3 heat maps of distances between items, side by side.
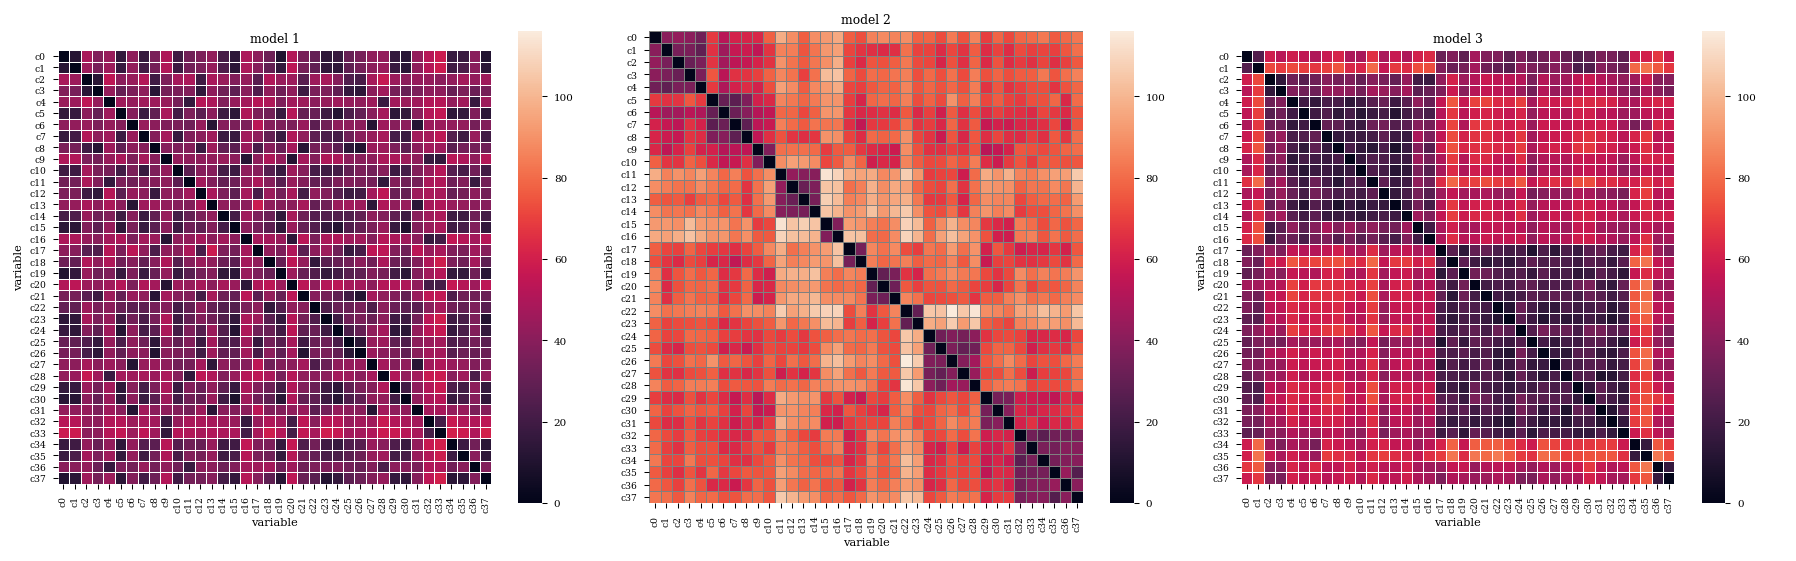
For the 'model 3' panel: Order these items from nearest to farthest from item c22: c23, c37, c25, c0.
c23, c25, c0, c37
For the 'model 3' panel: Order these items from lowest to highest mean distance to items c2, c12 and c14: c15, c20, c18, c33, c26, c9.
c9, c15, c33, c26, c20, c18
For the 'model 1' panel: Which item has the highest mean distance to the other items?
c33
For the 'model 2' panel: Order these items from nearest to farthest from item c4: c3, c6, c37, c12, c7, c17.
c3, c6, c7, c17, c37, c12
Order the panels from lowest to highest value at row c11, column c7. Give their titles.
model 3, model 1, model 2
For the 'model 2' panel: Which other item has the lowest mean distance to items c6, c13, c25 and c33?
c27
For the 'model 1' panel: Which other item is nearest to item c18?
c22
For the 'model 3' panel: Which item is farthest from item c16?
c1
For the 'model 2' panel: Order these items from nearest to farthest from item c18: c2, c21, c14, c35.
c2, c35, c21, c14
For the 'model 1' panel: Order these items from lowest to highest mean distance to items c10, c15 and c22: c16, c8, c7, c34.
c7, c34, c8, c16
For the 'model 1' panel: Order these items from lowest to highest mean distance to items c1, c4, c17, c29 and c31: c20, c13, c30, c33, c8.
c30, c8, c13, c20, c33
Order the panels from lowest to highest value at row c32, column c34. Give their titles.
model 2, model 1, model 3
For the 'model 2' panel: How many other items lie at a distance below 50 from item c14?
3
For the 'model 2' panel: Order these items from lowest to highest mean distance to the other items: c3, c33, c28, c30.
c33, c30, c3, c28
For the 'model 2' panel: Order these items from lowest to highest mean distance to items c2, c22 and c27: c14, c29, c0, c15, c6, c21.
c6, c0, c29, c21, c14, c15
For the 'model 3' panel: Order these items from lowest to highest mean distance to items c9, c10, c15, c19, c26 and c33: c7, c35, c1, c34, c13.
c13, c7, c1, c34, c35
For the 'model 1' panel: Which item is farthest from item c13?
c17
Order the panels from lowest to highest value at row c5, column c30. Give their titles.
model 1, model 3, model 2
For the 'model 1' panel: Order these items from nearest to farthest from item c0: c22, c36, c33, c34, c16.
c34, c22, c36, c16, c33
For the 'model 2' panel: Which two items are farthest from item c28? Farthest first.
c22, c23
